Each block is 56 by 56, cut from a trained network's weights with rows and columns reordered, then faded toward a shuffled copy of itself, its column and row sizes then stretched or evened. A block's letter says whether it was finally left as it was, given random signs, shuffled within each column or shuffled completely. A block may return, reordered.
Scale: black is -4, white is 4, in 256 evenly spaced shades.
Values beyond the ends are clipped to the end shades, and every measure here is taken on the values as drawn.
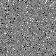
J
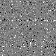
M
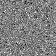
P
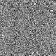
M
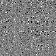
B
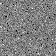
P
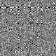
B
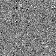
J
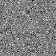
M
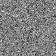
B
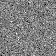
P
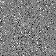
J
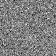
P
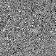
B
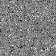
M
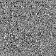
B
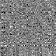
M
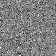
J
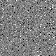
J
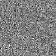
M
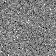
P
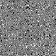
M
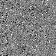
J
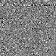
M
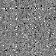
M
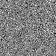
P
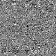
M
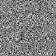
M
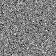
P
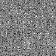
M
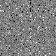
B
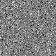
J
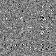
B
